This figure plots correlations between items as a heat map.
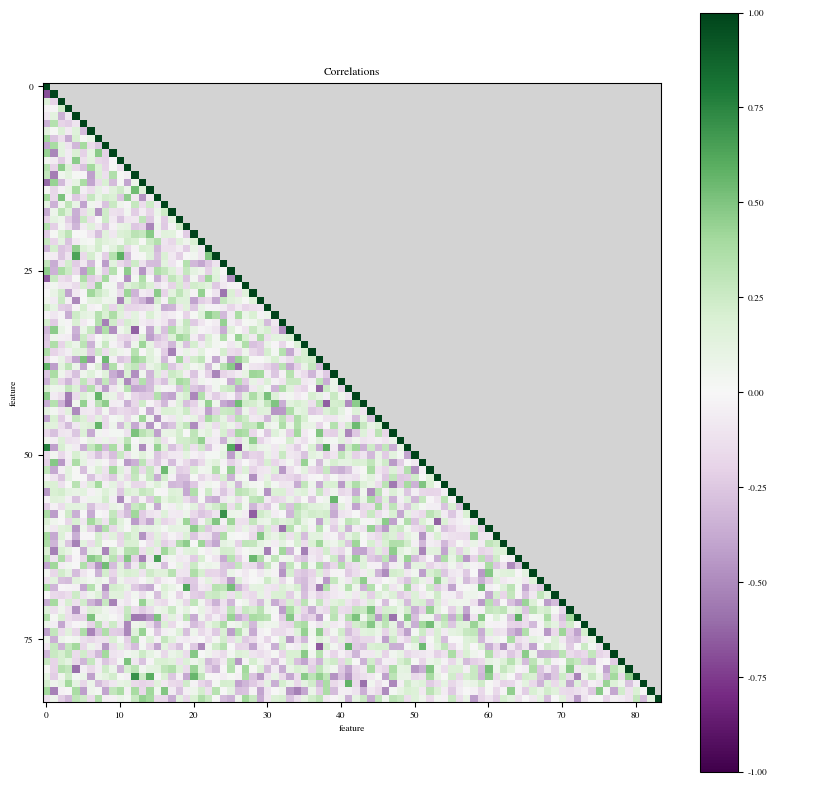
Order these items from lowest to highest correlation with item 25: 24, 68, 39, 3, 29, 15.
39, 24, 29, 3, 15, 68
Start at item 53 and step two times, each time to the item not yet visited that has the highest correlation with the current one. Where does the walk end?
43
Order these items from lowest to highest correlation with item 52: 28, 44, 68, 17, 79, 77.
28, 77, 17, 68, 44, 79
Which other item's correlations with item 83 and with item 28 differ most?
72
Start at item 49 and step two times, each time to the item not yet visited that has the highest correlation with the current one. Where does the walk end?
38
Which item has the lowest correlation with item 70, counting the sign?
9
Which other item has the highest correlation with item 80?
12
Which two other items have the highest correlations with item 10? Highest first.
23, 4
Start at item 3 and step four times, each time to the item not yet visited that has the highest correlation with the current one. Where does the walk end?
51
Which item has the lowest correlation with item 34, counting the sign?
82
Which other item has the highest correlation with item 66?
60
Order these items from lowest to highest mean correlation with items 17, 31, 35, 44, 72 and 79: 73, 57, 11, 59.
57, 11, 59, 73
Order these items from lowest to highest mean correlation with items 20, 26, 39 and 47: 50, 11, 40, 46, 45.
46, 11, 50, 40, 45
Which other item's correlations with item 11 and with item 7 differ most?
73
